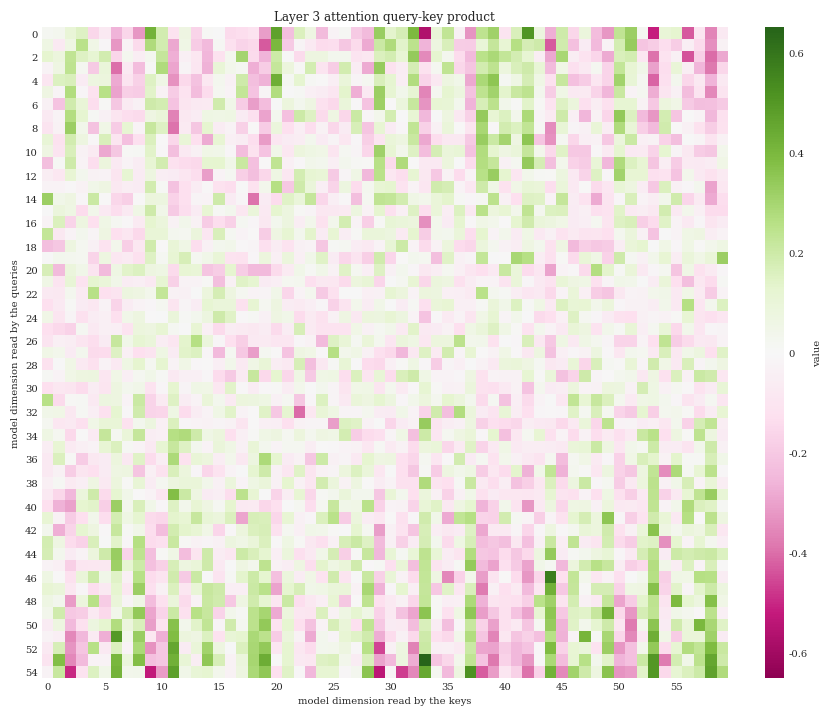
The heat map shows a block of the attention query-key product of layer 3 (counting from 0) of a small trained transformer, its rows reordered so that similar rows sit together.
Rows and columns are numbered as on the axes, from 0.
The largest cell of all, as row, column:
53, 33
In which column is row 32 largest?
36
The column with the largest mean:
8
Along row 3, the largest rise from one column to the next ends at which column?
29
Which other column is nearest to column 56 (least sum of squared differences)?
59
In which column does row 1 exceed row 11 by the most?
30
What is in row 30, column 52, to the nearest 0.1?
0.2
